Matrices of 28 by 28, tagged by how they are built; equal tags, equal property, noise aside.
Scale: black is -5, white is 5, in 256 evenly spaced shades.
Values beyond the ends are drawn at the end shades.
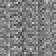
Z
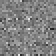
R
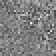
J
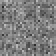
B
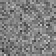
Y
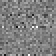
R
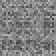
B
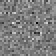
R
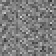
Z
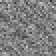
Y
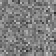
Z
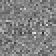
R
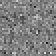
R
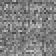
B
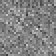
Y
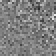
J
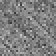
Y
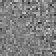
J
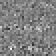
R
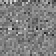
R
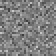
Z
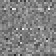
R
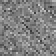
Y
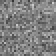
B
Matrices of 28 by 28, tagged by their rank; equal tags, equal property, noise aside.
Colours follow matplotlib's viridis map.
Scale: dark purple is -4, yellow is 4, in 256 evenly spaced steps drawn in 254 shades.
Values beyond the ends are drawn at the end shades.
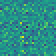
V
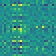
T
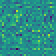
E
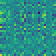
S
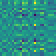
T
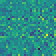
V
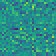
E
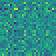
E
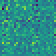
V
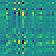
T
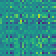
T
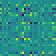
T
